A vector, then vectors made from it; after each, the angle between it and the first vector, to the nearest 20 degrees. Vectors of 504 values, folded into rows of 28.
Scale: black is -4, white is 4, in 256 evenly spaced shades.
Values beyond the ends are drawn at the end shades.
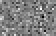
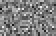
60 degrees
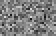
100 degrees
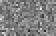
40 degrees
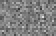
140 degrees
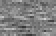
60 degrees
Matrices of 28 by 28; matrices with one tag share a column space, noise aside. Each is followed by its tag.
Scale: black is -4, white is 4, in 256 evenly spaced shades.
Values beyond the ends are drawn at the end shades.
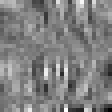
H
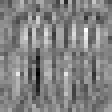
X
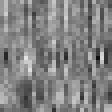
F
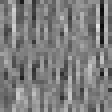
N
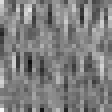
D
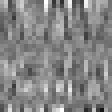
H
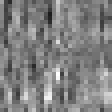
N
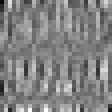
H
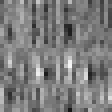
N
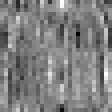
X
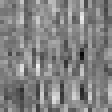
F
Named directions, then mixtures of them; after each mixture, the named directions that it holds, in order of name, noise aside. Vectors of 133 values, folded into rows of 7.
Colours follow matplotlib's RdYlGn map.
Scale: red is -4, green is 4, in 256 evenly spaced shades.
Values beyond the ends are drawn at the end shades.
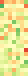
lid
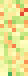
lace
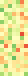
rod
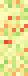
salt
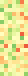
rod.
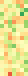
lace.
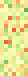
salt.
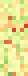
lace, salt.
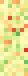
lid, salt.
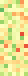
rod.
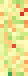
lace.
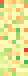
lid.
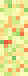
rod, salt.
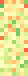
lid.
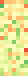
lid.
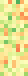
rod, salt.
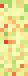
lid, salt.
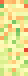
lid.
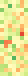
rod, salt.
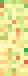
lid.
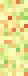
rod, salt.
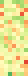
lace, lid.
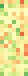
lid, rod.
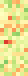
salt.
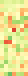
lace, salt.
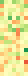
lid, salt.
